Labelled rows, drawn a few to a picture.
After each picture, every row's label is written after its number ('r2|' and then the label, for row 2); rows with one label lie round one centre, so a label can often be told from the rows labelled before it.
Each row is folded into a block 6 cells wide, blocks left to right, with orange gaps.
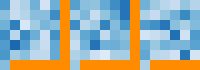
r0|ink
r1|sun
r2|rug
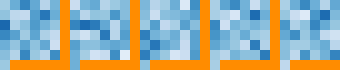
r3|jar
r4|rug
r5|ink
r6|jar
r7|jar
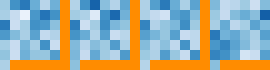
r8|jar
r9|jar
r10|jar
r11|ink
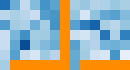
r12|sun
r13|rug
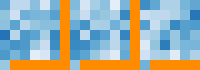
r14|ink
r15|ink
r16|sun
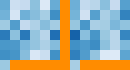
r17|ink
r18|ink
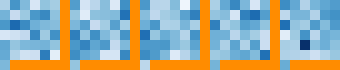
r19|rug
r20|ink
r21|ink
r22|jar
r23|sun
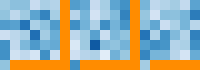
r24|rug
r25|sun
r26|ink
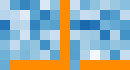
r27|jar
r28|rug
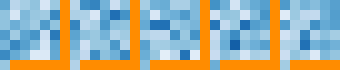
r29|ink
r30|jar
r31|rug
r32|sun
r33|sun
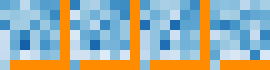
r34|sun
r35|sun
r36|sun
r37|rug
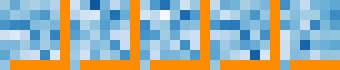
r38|rug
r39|jar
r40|jar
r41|rug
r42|sun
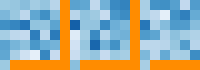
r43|rug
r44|sun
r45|jar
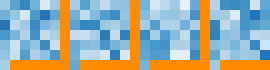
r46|jar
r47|rug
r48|ink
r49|jar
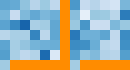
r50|rug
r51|ink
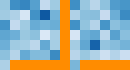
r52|jar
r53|sun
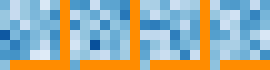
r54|ink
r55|sun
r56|rug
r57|jar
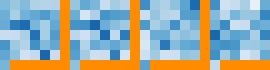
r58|rug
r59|rug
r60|sun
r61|ink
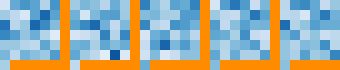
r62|jar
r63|rug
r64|sun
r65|jar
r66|jar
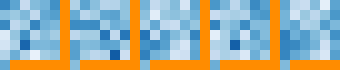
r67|sun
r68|rug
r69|ink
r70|sun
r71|ink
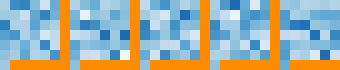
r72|jar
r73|rug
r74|jar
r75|jar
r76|rug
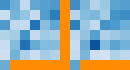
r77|sun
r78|sun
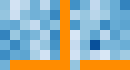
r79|ink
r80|sun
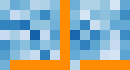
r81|rug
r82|ink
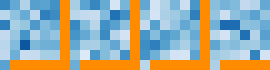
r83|sun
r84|jar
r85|ink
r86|rug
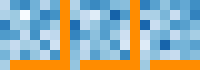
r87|jar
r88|jar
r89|sun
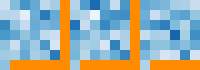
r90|jar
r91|jar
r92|rug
